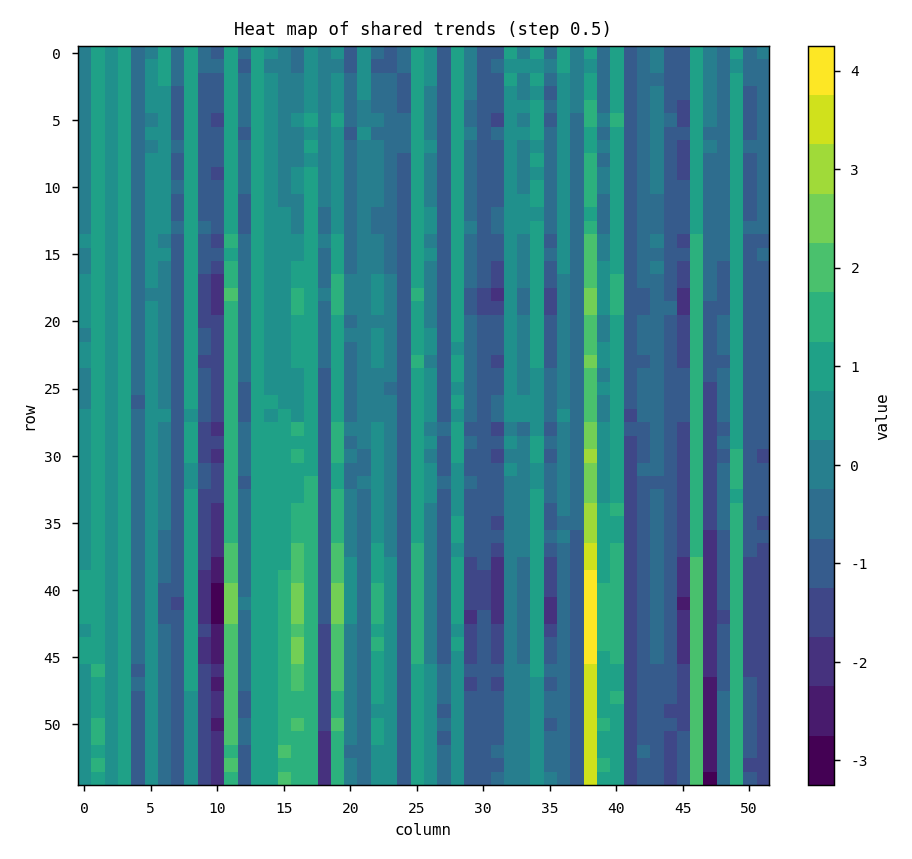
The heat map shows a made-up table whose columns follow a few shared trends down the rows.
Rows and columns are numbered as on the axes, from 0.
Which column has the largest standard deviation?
38
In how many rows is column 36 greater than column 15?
12
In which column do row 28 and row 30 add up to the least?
10
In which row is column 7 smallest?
41
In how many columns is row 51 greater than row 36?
10
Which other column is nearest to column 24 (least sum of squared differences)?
7
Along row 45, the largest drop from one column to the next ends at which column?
47
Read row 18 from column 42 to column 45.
-1 -0.5 -1 -2
